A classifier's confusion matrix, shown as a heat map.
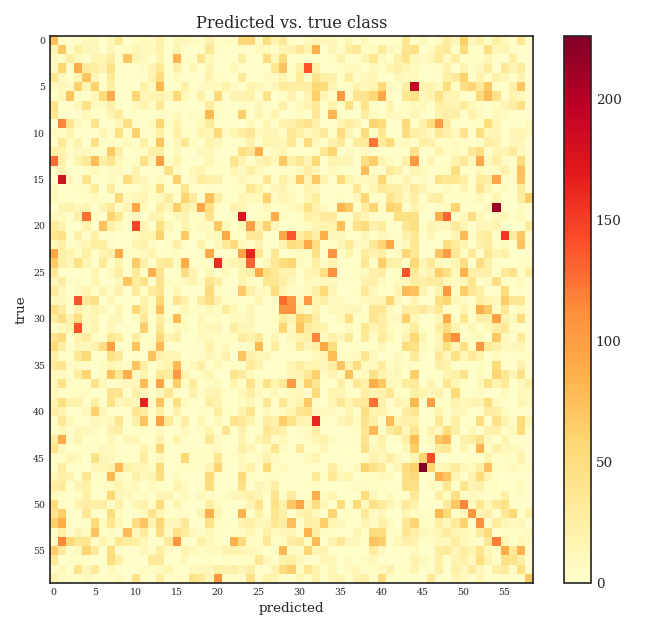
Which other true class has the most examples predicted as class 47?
9
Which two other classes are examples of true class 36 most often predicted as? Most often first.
15, 9
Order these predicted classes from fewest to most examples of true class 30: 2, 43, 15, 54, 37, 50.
37, 2, 50, 43, 15, 54
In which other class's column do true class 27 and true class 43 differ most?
1
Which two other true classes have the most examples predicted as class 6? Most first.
20, 33
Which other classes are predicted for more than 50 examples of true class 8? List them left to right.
19, 23, 34
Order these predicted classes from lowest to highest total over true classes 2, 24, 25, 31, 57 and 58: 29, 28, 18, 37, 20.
37, 18, 29, 28, 20
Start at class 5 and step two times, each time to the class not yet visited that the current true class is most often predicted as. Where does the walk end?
52
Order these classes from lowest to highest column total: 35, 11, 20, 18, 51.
18, 51, 35, 20, 11
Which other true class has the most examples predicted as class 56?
51
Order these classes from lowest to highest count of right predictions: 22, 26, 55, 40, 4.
40, 26, 22, 4, 55
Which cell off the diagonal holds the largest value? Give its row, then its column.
46, 45
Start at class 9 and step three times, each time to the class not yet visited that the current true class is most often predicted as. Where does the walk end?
49
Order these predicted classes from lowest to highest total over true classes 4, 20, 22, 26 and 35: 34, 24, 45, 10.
45, 34, 24, 10
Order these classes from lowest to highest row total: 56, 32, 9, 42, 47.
56, 42, 47, 9, 32
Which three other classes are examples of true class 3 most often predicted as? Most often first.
31, 28, 1
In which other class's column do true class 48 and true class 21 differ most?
55
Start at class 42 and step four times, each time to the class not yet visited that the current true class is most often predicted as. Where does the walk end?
0
